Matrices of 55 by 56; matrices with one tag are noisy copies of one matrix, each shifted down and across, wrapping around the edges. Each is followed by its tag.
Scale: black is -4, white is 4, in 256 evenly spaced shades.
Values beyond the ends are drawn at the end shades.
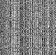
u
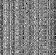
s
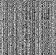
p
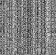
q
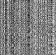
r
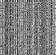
u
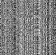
r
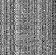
q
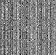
p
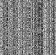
s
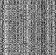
q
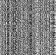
r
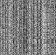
q
